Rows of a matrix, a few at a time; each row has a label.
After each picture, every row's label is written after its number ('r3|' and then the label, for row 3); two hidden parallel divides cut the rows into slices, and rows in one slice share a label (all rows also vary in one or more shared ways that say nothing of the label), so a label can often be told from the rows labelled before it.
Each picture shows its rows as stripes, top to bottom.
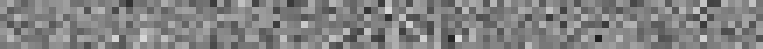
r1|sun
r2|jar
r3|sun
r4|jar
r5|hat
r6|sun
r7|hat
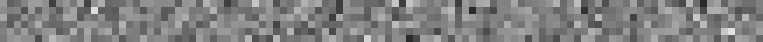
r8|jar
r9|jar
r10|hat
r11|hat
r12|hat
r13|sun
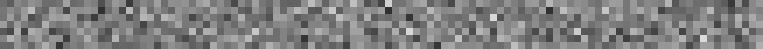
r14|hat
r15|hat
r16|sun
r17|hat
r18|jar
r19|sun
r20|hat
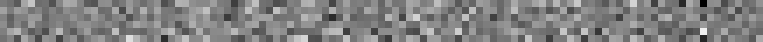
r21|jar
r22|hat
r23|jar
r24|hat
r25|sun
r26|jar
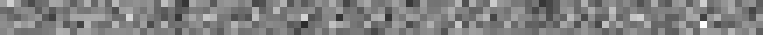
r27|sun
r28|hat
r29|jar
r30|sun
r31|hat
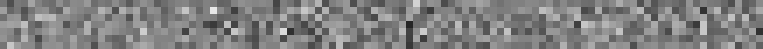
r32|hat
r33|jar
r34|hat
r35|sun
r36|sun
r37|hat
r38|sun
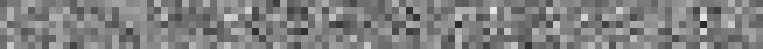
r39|hat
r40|sun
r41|sun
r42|jar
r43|sun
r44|hat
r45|sun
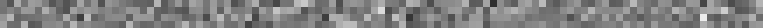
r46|jar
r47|hat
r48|sun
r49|hat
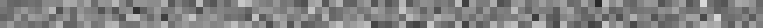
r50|sun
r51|hat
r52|jar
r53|sun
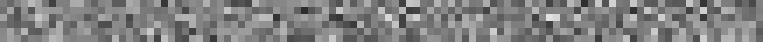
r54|jar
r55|sun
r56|jar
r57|hat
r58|sun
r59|sun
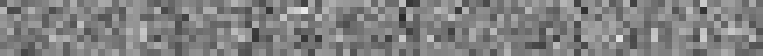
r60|sun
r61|jar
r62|hat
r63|hat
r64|sun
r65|sun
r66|hat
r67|hat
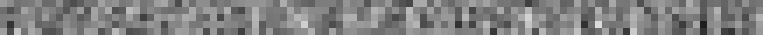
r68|hat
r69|jar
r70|jar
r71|jar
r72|jar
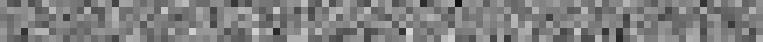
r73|jar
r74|sun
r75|hat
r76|hat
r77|jar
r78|jar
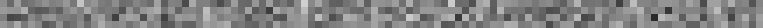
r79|jar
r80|hat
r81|jar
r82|hat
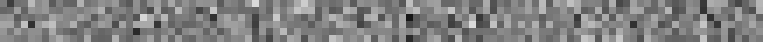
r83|jar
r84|jar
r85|sun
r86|sun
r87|hat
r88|sun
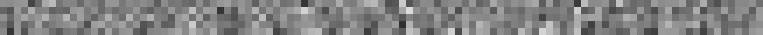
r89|sun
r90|jar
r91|hat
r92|jar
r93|jar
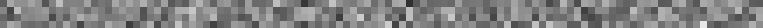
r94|sun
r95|jar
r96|jar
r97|sun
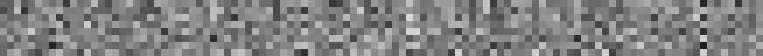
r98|jar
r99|hat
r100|jar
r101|hat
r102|jar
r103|sun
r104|jar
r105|sun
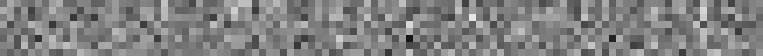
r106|sun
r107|sun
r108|sun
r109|jar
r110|hat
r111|sun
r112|sun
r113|jar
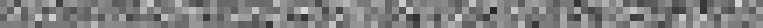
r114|hat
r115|jar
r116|sun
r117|hat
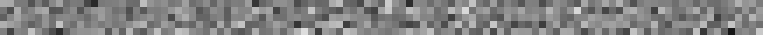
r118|sun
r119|jar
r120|hat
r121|sun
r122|jar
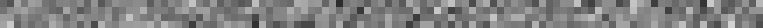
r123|jar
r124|hat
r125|hat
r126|sun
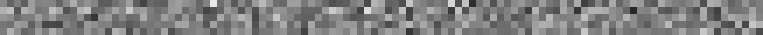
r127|jar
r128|sun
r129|sun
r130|hat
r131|sun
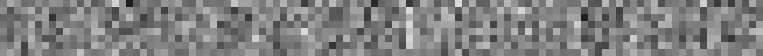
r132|sun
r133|jar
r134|jar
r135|jar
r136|jar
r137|jar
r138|jar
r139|hat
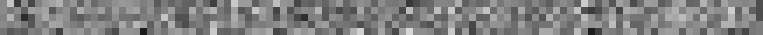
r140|sun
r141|jar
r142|sun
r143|hat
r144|jar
